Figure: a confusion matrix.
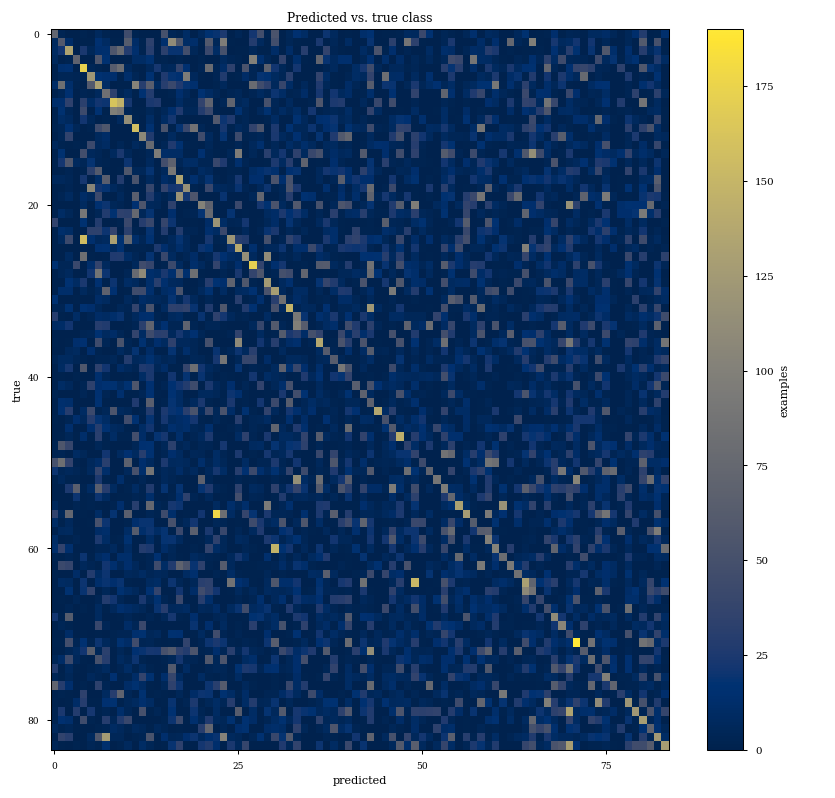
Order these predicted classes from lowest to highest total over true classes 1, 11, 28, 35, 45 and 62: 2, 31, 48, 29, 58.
29, 2, 31, 48, 58
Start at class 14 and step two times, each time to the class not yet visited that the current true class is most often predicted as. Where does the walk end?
64
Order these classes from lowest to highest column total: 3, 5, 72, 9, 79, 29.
3, 79, 72, 5, 9, 29
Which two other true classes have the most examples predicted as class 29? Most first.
26, 55
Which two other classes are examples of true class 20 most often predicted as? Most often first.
70, 49
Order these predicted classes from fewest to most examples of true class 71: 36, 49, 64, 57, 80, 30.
57, 36, 49, 64, 30, 80
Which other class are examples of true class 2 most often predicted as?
9
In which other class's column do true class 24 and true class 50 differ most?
4
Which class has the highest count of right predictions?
71
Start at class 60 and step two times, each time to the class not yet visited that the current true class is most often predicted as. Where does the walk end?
46
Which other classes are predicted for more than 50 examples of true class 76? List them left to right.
0, 23, 43, 51, 68, 73
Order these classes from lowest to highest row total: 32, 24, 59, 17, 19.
59, 17, 32, 19, 24
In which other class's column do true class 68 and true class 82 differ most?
7
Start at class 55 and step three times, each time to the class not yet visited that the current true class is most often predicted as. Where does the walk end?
43
